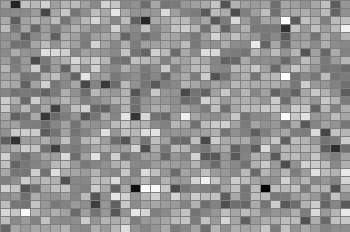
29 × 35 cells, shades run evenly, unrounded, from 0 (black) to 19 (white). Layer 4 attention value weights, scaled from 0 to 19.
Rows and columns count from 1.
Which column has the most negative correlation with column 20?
23
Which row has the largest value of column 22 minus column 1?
18
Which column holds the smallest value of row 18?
2
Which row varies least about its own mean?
29
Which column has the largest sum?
13
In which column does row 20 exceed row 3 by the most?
15
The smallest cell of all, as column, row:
27, 24
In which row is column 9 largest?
10
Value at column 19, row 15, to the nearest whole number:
18
